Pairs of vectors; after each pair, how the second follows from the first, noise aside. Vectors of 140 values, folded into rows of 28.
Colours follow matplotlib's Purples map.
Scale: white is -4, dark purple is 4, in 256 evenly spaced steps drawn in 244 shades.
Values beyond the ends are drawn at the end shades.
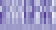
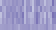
negated, shrunk.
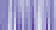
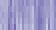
negated, shrunk.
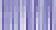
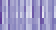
wrapped around.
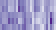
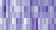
reversed.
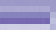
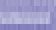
negated, shrunk.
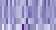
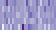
partly zeroed.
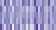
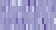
reversed, negated, partly zeroed.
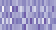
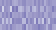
shrunk.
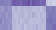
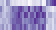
negated, scaled up.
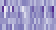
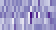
wrapped around, negated.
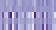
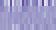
reversed, negated, partly zeroed.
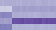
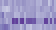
partly zeroed.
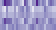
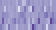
reversed, negated, partly zeroed.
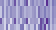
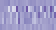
reversed, negated, partly zeroed.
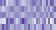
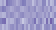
negated, shrunk.
